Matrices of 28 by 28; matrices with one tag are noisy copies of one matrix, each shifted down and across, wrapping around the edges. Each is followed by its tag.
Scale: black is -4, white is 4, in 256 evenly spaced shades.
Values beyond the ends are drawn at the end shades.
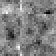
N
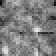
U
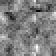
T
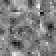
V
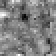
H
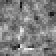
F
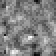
H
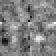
H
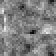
N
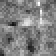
N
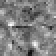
U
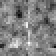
N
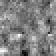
H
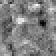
H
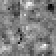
H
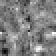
H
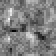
T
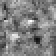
H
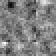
H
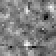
U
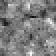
T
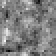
T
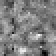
H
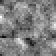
T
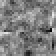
F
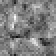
T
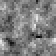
T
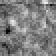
U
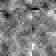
T
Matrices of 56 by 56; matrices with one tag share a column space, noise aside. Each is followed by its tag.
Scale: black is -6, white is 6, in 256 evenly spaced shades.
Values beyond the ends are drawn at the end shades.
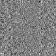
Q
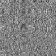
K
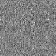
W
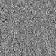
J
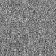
J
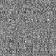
J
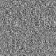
W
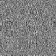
W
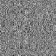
W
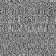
K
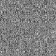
J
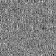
K
